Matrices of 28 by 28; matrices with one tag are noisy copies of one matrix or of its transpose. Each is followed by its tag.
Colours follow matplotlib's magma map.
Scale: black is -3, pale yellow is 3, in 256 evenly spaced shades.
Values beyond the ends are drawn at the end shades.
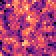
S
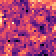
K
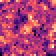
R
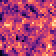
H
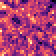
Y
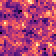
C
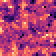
C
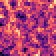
Y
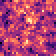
S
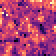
K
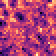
Y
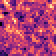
Y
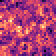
S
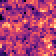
H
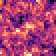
R
